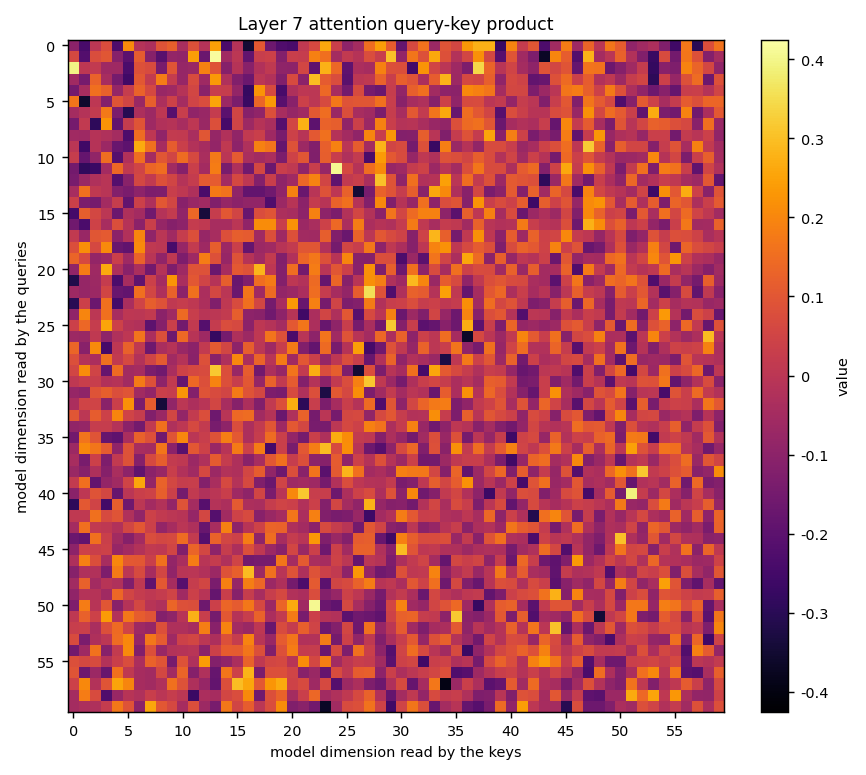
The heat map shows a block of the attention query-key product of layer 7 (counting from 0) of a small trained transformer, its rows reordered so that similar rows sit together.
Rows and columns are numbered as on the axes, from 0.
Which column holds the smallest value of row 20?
46
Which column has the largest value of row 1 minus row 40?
47
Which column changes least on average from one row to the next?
45
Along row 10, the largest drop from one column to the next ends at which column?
4
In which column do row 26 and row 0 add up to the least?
20
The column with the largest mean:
22
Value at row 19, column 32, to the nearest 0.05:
-0.2
